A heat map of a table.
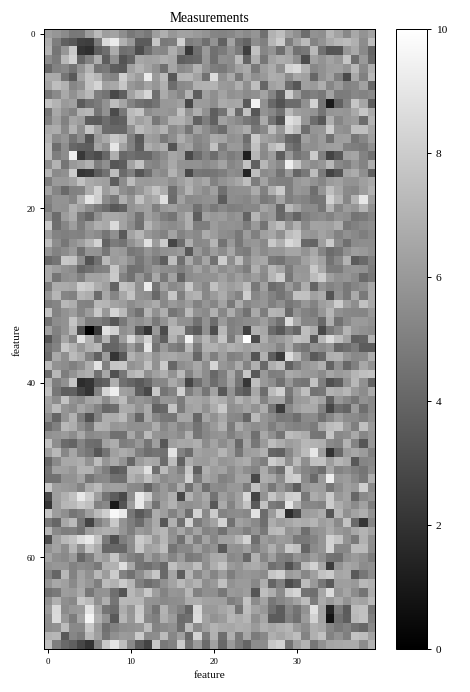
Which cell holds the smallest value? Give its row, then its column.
34, 5
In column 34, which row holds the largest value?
51
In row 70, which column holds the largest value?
8
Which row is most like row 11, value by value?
59
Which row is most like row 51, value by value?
64
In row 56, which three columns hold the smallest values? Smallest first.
38, 5, 14
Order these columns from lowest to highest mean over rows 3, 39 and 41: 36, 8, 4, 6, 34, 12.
4, 12, 6, 8, 34, 36
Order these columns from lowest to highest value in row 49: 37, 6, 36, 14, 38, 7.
37, 14, 38, 7, 36, 6
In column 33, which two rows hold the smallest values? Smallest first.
34, 10
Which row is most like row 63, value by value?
61
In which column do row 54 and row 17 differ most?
29
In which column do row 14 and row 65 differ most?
24
